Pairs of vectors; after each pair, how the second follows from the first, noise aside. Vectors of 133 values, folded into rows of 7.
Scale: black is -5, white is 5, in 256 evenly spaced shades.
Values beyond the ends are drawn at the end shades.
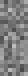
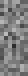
negated.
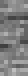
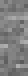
negated, shrunk.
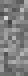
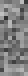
negated.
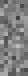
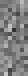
wrapped around.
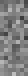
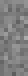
negated, shrunk.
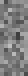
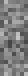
negated.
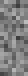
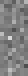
reversed, negated, partly zeroed.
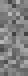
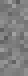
negated, shrunk.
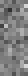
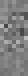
negated, partly zeroed.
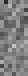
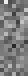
negated.
